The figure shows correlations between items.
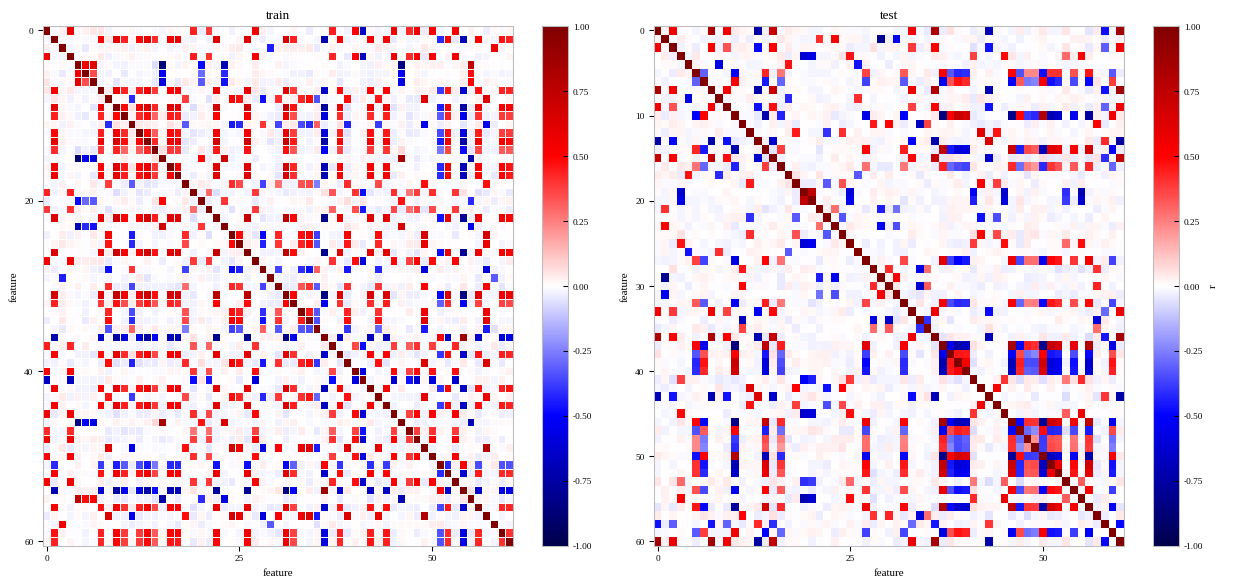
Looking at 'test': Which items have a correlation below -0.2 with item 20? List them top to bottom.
3, 25, 41, 45, 53, 55
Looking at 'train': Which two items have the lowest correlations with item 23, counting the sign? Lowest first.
4, 55
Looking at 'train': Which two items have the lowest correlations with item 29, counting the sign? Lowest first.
2, 58
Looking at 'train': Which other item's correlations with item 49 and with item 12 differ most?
57
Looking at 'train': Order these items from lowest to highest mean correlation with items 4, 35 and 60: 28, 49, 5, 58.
49, 58, 28, 5
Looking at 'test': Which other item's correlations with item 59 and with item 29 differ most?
1
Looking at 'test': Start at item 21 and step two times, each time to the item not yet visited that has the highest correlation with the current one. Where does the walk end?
23
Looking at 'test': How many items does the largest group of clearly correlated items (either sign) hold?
21
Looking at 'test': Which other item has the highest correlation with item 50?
10
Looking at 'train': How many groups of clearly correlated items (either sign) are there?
5
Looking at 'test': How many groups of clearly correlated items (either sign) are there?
7
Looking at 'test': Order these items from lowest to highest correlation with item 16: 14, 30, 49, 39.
39, 30, 49, 14
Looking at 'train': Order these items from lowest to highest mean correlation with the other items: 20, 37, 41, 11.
41, 11, 20, 37
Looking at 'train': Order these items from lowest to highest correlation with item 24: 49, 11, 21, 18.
11, 21, 18, 49
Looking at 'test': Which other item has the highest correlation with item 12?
42
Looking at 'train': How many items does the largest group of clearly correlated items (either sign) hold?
23
